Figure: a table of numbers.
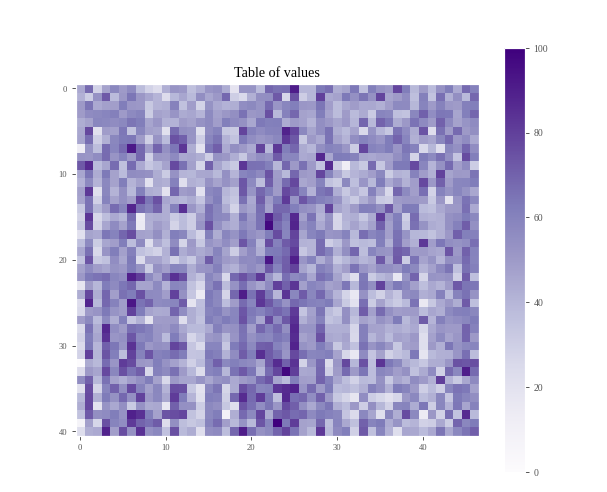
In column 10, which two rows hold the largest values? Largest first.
38, 22
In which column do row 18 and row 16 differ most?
7
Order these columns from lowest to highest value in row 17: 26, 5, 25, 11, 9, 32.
32, 26, 9, 11, 5, 25
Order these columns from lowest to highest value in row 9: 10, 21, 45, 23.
23, 10, 45, 21
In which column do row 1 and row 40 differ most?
19
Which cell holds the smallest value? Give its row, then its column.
32, 0
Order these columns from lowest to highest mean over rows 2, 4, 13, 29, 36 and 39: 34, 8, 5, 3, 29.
34, 29, 8, 5, 3
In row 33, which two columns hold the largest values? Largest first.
24, 45
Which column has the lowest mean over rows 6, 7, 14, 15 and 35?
0
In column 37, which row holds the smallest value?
22
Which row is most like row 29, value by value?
28
